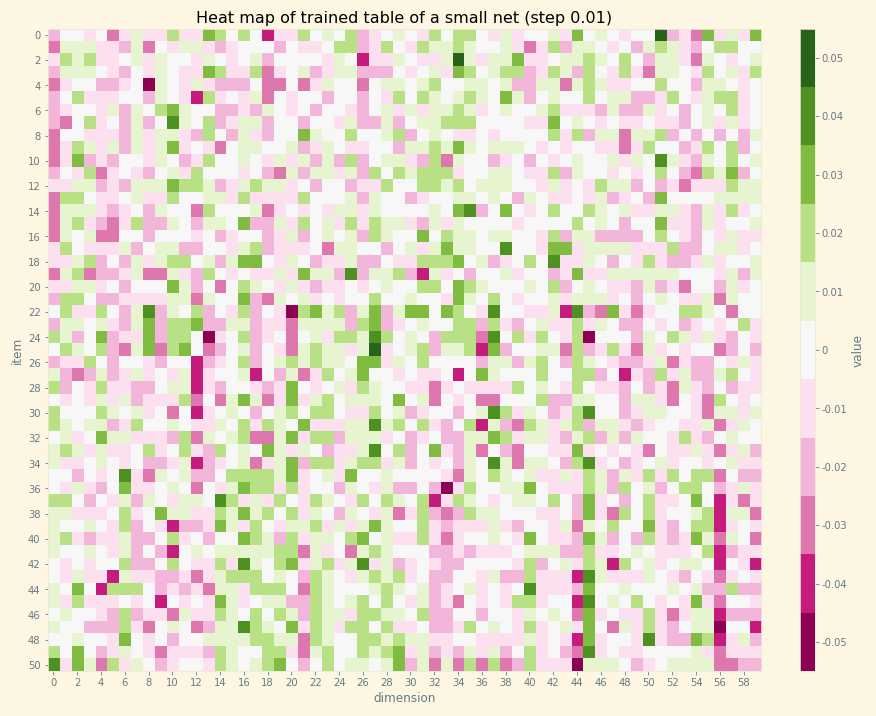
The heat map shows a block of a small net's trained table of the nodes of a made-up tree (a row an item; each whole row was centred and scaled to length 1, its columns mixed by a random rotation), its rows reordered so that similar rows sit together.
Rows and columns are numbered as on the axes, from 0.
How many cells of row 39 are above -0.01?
35
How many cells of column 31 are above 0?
26
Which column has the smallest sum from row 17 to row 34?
12
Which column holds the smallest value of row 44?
4
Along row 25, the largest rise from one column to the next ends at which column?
37
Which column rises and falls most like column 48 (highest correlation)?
17
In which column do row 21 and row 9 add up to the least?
0
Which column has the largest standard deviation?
44
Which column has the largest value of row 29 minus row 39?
56
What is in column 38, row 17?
0.04
